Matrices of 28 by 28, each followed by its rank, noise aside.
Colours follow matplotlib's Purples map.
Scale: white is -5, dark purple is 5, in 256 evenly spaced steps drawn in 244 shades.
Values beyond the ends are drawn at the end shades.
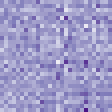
four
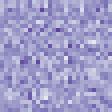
five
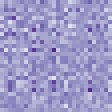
four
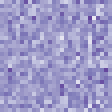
six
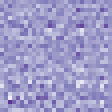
four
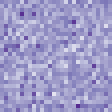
six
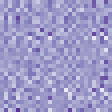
three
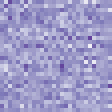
six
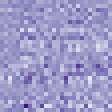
four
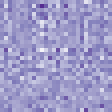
four
